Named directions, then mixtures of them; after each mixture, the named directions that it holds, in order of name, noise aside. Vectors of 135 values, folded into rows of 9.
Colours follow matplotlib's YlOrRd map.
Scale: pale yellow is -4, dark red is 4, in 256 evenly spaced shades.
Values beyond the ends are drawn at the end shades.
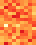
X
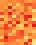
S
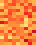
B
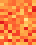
B, X.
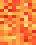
B, S, X.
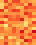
B, X.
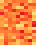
B, S, X.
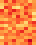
B, S, X.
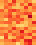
B, S, X.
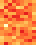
B, X.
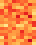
B, S, X.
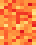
B, S, X.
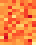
B, S.
